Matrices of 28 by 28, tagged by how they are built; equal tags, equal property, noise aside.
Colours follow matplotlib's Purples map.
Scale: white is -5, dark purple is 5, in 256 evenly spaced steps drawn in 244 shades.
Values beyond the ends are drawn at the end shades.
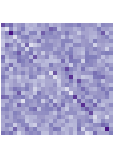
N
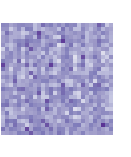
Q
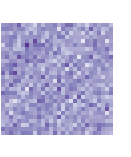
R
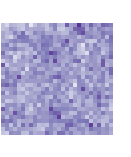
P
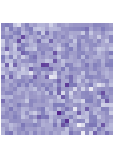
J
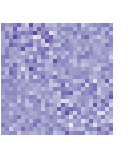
J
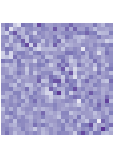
J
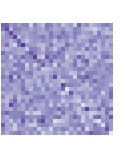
N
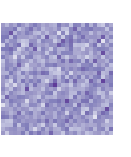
R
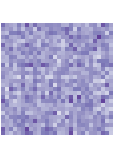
Q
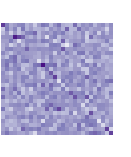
N
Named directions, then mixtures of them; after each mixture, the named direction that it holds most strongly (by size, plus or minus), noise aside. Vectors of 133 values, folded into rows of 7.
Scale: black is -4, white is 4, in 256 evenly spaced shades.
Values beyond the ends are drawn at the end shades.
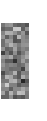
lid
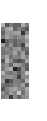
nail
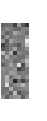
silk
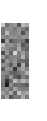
silk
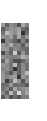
nail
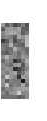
nail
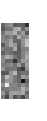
lid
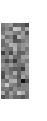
lid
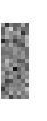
nail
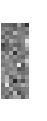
silk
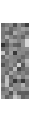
silk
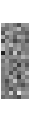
silk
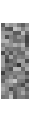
nail
